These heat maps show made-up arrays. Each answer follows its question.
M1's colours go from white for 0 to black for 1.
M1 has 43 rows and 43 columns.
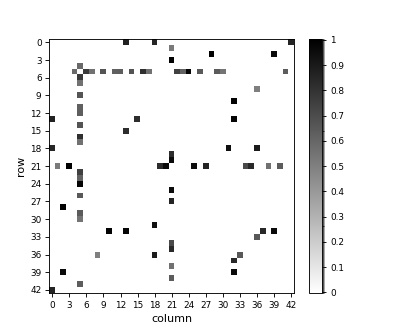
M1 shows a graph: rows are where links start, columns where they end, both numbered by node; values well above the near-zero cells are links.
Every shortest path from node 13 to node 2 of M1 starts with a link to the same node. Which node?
node 32
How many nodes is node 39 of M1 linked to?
2
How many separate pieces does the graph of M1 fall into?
3
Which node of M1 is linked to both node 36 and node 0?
node 18
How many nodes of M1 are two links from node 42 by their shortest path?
2
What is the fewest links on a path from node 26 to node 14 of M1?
2
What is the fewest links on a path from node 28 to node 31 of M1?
7
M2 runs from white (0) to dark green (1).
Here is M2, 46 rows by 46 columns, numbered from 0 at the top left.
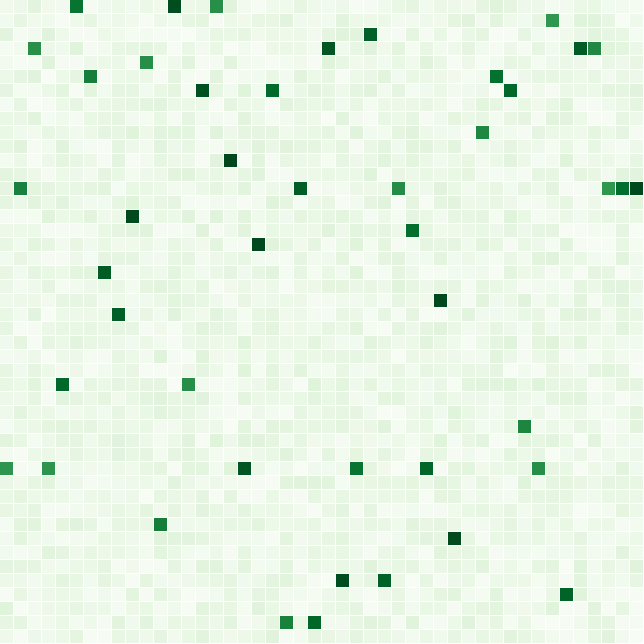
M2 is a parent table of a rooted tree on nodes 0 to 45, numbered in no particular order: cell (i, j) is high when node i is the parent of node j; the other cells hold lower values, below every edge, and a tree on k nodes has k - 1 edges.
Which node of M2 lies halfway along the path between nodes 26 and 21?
41
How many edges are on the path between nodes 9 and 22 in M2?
9
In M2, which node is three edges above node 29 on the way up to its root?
37
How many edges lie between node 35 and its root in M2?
3
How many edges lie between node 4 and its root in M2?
4
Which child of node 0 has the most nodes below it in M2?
5
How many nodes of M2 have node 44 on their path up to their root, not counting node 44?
3
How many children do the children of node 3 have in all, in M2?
4
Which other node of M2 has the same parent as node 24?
27
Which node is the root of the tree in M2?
33
